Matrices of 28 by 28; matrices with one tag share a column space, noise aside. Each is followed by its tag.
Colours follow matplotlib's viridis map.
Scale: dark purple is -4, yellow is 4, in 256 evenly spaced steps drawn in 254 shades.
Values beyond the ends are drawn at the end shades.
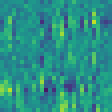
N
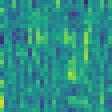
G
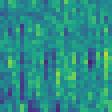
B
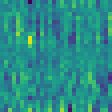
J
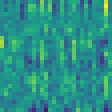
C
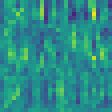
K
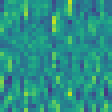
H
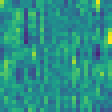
G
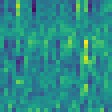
C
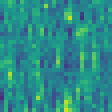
B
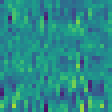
H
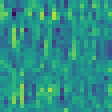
K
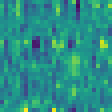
C
